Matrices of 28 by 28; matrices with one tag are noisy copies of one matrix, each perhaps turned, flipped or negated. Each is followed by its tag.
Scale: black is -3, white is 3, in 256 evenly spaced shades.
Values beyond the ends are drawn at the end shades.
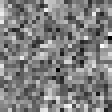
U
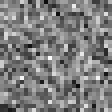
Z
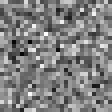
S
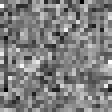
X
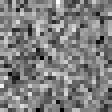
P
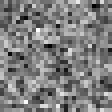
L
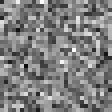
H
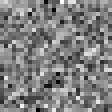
U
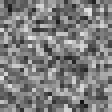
L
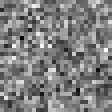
H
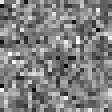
H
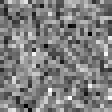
P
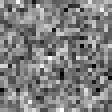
L
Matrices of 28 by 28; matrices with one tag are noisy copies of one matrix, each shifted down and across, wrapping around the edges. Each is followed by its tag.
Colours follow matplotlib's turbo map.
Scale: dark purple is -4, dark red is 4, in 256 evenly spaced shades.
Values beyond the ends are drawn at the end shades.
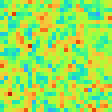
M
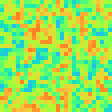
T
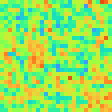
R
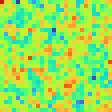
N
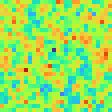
T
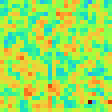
M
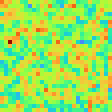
M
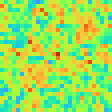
R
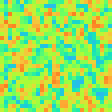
M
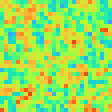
N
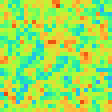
T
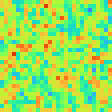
N
